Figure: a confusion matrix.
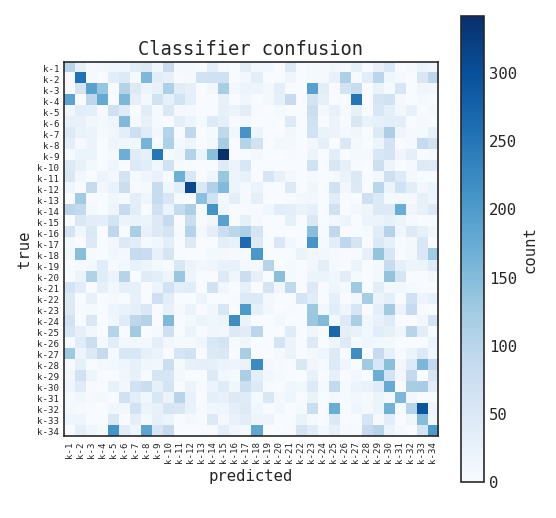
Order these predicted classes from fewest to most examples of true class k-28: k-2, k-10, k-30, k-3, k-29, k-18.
k-3, k-2, k-29, k-10, k-30, k-18
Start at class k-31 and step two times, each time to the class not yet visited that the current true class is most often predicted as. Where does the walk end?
k-15
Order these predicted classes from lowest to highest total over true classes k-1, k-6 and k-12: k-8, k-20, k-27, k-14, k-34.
k-20, k-34, k-8, k-27, k-14
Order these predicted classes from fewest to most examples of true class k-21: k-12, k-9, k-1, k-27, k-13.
k-13, k-9, k-12, k-1, k-27
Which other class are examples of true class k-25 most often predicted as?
k-7
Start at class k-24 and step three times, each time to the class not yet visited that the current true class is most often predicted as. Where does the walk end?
k-17
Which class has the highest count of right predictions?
k-12
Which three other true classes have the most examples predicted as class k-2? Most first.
k-18, k-13, k-14
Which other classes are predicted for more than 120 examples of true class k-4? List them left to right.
k-1, k-6, k-27
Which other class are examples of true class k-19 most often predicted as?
k-30
